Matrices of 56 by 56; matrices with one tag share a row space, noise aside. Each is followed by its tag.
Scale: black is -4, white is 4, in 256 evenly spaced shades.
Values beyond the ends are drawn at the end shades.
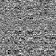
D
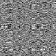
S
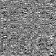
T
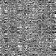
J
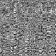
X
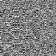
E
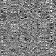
T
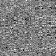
X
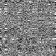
J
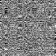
J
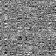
J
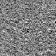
X
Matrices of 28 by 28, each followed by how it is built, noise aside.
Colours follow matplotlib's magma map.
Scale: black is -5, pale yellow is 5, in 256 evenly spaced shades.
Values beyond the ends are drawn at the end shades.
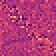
banded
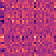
low rank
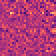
low rank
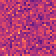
repeating rows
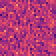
repeating rows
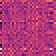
low rank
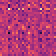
low rank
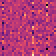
uneven columns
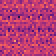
repeating columns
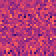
repeating columns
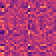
low rank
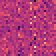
uneven columns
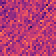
Hankel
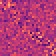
banded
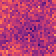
smooth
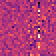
uneven columns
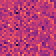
repeating rows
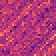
Hankel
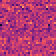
repeating columns
